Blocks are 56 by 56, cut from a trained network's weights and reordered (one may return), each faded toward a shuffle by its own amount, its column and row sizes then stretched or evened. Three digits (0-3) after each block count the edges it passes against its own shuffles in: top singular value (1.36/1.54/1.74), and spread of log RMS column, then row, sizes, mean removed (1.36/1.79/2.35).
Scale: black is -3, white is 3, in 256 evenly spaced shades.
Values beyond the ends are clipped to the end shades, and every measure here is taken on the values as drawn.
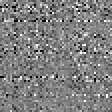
0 2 3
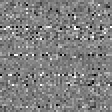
0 1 3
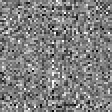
1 2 1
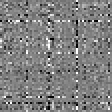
3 3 3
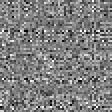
3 1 3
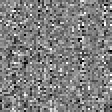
1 3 1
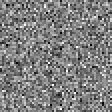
1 0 0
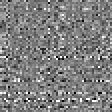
3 2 3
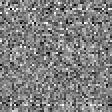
2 0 2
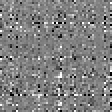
2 3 3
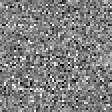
1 1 1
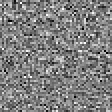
2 0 1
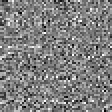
3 1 2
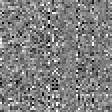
1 3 1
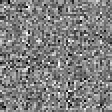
2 2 1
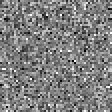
0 0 2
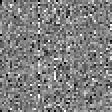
1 3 0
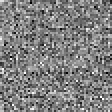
2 0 1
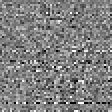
3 1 3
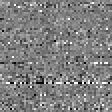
2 0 3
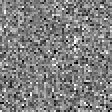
0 1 1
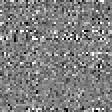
0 2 3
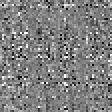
0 3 3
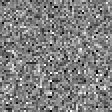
0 1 1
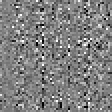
1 3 1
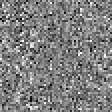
1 2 1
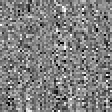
2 3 0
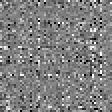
1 3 3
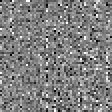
1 3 1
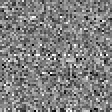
0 1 2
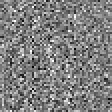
2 2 0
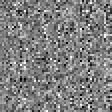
2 3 1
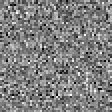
2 0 1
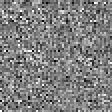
1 1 2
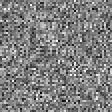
3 0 1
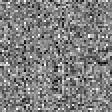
2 2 1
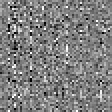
1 3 1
